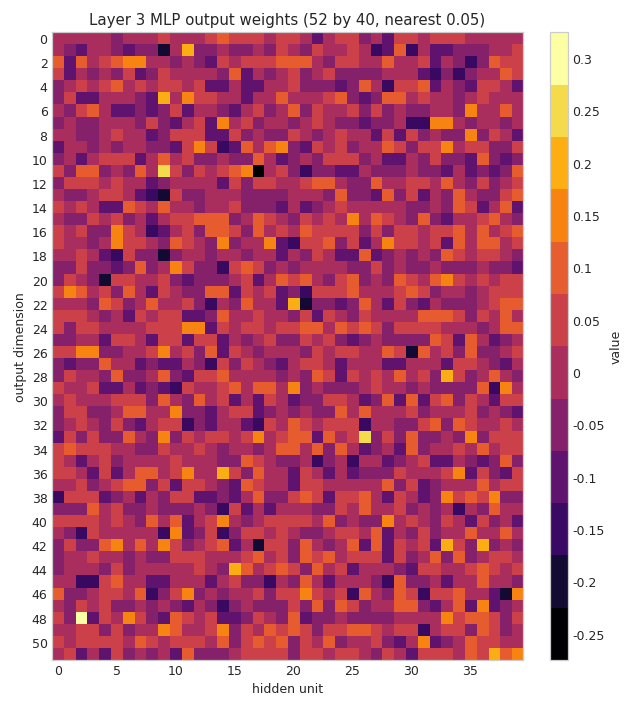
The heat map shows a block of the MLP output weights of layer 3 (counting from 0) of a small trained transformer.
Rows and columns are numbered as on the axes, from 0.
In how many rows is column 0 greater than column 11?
18
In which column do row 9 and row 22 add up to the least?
21
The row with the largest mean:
24
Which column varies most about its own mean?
9
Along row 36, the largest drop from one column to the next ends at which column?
35
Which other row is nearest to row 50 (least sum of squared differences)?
15
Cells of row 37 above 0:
16
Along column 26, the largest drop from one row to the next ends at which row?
34
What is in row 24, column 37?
0
